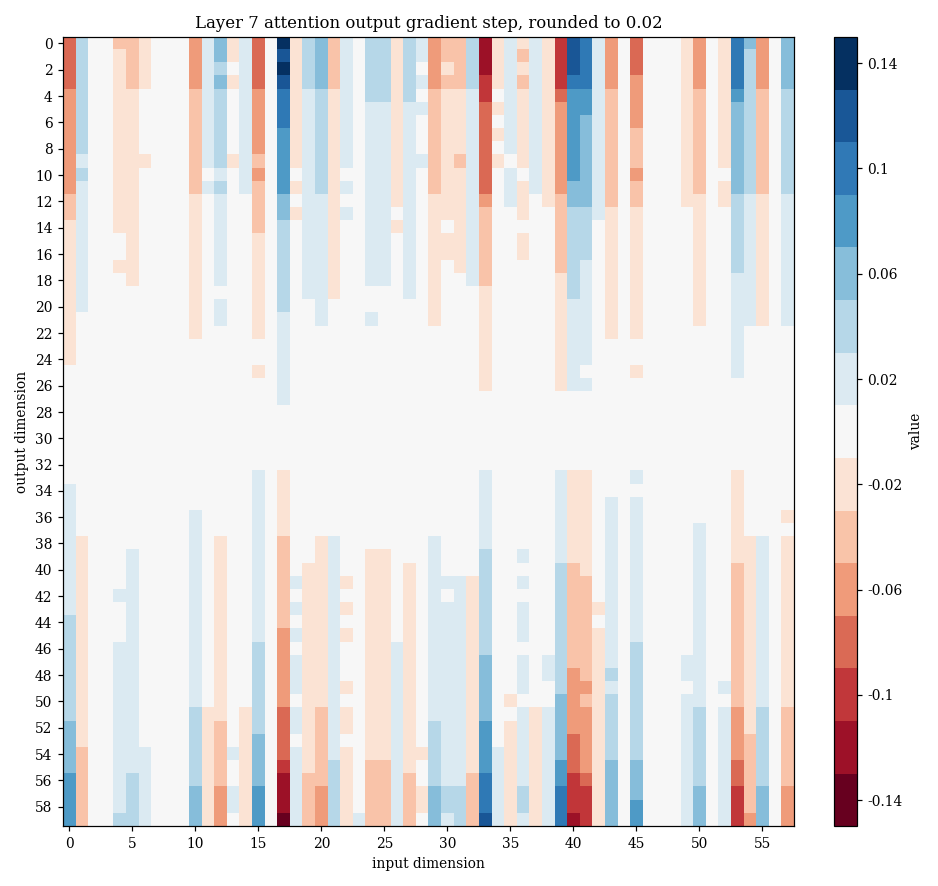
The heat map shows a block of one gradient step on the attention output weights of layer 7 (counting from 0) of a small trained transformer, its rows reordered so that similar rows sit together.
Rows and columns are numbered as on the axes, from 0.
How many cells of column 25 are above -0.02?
39
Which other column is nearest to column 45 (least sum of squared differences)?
15
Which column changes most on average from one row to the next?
36
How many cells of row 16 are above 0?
14
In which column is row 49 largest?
33
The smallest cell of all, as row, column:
59, 17
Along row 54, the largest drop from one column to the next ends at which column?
40
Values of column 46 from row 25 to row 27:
0 0 0
